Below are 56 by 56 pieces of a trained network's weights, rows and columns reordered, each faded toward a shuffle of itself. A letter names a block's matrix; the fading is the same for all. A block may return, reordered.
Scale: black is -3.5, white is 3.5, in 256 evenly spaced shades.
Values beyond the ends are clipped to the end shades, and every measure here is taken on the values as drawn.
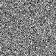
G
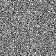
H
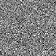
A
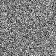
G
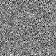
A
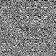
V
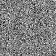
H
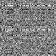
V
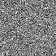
G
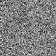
A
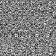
V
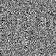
A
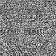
V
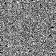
H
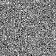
H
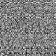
V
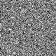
G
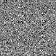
A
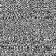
V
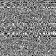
V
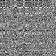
V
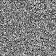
G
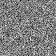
G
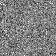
H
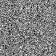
G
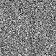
G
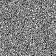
G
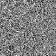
A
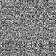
V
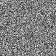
G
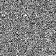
A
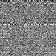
V
